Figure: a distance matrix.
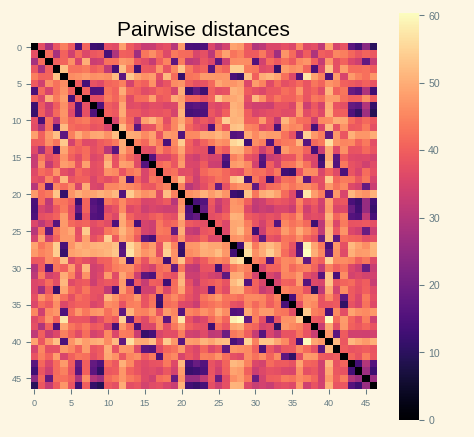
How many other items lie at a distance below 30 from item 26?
5
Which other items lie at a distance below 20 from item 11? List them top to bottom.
3, 14, 24, 33, 38
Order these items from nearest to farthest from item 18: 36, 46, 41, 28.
46, 41, 36, 28
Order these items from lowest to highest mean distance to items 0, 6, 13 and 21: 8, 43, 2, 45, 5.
8, 43, 45, 2, 5
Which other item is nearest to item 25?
30
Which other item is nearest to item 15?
39
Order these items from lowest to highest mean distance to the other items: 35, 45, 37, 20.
45, 35, 37, 20
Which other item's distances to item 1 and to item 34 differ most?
10
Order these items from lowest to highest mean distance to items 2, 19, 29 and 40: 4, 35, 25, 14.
25, 4, 35, 14
